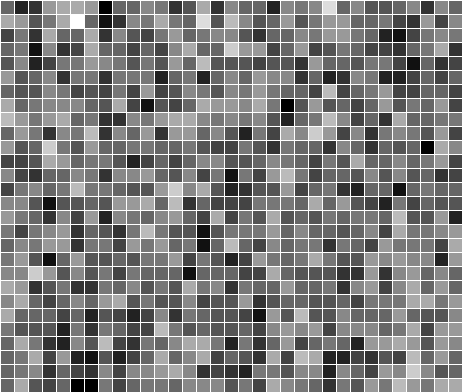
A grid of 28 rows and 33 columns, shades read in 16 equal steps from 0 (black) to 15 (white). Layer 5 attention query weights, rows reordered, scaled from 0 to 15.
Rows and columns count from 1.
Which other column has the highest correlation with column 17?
4
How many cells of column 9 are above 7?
7
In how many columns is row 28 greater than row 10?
14
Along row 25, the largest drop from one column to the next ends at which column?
9
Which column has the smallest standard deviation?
16
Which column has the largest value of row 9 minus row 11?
24
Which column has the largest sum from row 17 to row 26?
30
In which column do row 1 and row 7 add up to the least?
8
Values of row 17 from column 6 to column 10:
3 6 5 3 7
